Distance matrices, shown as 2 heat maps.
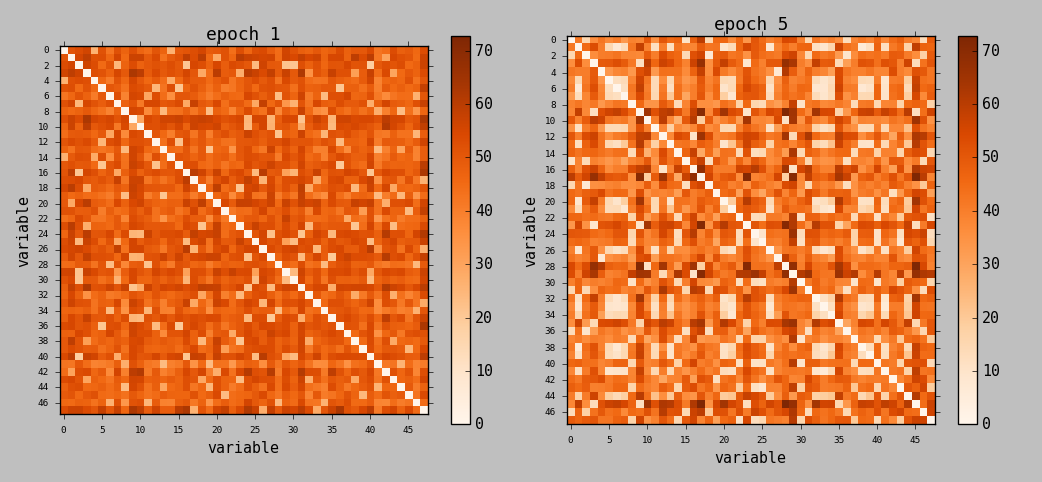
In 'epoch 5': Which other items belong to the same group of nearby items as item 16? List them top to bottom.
12, 29
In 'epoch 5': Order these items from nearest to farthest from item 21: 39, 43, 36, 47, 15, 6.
6, 39, 15, 36, 43, 47
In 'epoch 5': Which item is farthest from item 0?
17
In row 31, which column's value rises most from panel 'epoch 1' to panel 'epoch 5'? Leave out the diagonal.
24
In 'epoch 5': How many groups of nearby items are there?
8
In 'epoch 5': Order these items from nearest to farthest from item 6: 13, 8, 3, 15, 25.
13, 15, 8, 25, 3
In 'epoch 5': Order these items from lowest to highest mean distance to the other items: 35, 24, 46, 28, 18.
18, 24, 46, 35, 28
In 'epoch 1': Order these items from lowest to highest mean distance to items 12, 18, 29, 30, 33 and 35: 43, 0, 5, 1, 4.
5, 43, 4, 0, 1
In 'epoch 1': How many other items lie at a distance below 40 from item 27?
5
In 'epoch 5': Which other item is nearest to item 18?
2
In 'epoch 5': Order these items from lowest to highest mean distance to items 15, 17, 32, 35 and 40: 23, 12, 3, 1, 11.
11, 1, 3, 23, 12
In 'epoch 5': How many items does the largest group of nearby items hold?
16
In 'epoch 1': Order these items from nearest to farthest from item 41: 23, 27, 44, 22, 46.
44, 22, 46, 23, 27
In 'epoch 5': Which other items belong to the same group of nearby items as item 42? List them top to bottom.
19
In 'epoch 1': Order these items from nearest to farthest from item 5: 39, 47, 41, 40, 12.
12, 41, 39, 40, 47
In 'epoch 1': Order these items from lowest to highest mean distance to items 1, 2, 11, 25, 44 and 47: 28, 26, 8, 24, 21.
8, 28, 26, 21, 24
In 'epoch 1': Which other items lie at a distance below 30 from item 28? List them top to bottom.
6, 11, 34, 46
